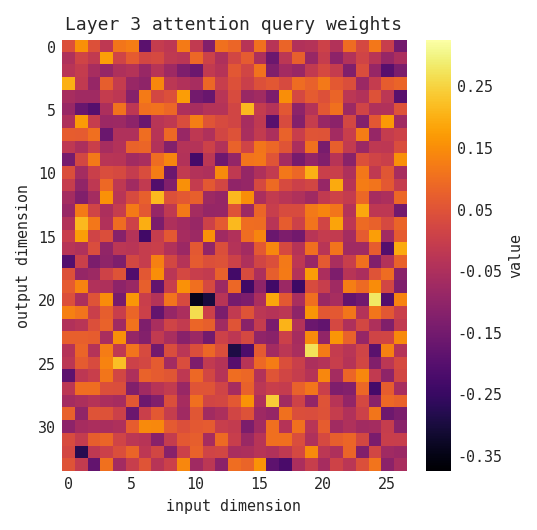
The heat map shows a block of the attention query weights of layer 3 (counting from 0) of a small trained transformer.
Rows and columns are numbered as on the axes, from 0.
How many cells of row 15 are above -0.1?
22
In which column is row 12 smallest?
1
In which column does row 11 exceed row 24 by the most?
24
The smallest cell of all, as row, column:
20, 10
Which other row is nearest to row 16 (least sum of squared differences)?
8
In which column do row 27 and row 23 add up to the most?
19
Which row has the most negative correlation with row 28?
4
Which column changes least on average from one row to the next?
15
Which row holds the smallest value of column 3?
7
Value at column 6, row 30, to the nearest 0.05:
0.15
